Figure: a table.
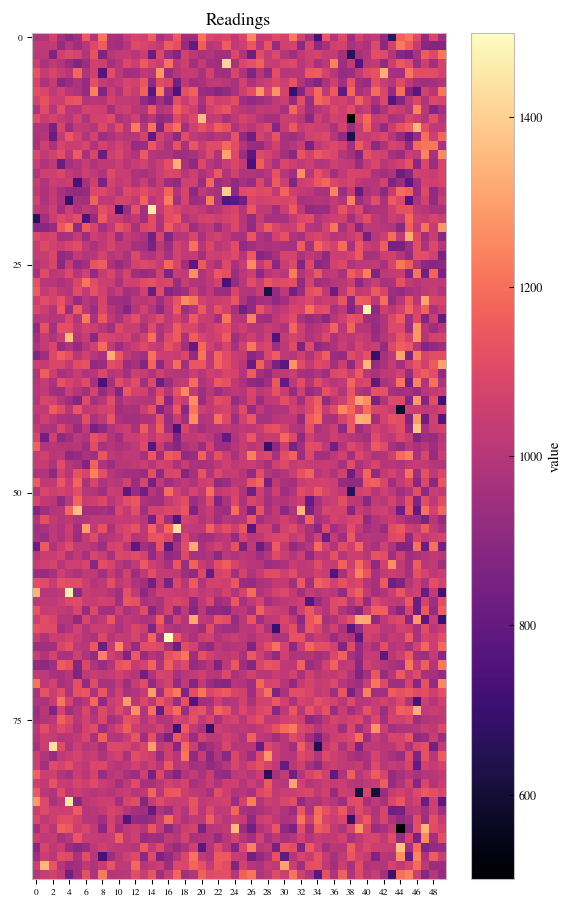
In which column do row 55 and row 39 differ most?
35
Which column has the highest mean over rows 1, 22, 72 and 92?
45
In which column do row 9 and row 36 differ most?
38
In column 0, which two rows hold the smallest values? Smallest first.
20, 56
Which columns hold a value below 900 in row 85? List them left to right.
14, 43, 44
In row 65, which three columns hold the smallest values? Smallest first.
29, 38, 14
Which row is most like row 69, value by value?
21
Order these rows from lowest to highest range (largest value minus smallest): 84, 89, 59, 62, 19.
62, 59, 89, 84, 19
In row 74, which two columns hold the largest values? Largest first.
46, 12
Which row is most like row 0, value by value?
92
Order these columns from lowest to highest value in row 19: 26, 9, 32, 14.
32, 9, 26, 14
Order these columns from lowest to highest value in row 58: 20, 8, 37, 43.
20, 8, 37, 43
